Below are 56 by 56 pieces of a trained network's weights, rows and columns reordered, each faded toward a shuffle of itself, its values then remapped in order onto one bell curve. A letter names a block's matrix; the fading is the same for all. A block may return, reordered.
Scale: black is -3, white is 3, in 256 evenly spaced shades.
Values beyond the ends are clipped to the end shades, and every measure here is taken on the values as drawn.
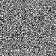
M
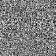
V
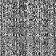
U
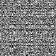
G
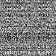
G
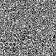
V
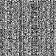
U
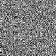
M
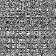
G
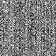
U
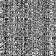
U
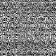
G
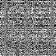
G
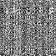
U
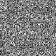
M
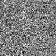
M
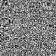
M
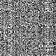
U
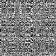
G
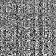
U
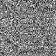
M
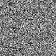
V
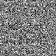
M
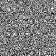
M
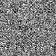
M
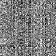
U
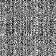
U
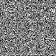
M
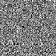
V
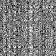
U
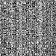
U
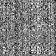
U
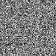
M
